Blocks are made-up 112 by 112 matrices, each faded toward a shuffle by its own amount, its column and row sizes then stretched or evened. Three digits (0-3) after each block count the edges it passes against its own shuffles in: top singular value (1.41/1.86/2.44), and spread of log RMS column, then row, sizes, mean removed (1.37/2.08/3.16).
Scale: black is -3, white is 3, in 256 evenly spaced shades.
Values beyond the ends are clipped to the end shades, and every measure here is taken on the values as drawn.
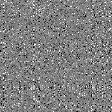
2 2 1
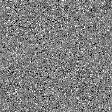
0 1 1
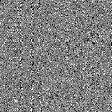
2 2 0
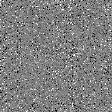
0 2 1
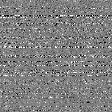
2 0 3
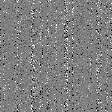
0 3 0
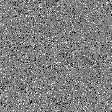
0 1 1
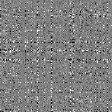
1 3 3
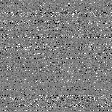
1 0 3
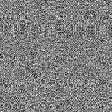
3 0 1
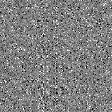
2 1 1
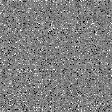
1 1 2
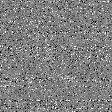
0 0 2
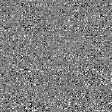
0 2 3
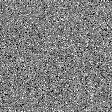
1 0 0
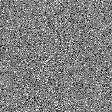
1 1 0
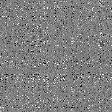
0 2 2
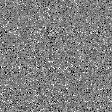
0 1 2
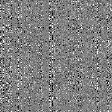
1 3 2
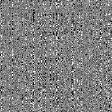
2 3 1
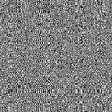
3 2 1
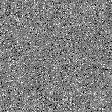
2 0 0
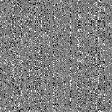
2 3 0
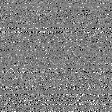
1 0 3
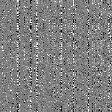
3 3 0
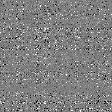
1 2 3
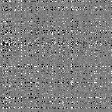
0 3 3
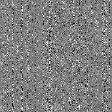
0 3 0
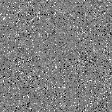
1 2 1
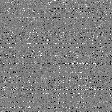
1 1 3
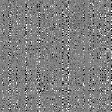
3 3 2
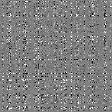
1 3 3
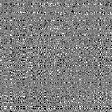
3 2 3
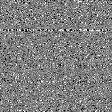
2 0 2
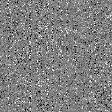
1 2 0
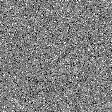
0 0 0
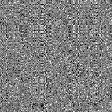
3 2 0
